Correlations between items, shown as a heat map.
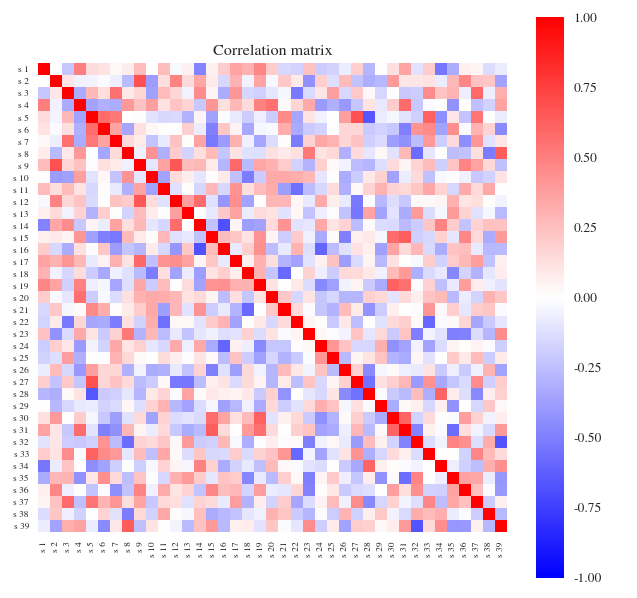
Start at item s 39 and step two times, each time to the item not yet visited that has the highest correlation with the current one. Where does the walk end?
s 23
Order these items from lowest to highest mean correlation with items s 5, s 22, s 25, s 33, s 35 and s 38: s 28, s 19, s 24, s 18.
s 18, s 28, s 19, s 24
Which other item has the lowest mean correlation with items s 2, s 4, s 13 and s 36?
s 27
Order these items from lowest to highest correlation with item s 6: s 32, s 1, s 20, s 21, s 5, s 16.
s 20, s 1, s 16, s 21, s 32, s 5
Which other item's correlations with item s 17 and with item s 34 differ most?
s 1
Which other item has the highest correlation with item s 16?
s 19
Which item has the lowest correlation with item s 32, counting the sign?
s 39
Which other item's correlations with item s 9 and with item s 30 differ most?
s 12
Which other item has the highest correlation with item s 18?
s 31
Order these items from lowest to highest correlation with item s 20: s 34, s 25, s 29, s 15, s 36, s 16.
s 16, s 25, s 36, s 15, s 29, s 34
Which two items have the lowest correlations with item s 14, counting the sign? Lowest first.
s 16, s 1
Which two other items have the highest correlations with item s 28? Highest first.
s 34, s 13
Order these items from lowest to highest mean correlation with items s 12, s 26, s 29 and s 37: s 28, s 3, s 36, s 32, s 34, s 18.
s 28, s 18, s 34, s 32, s 36, s 3
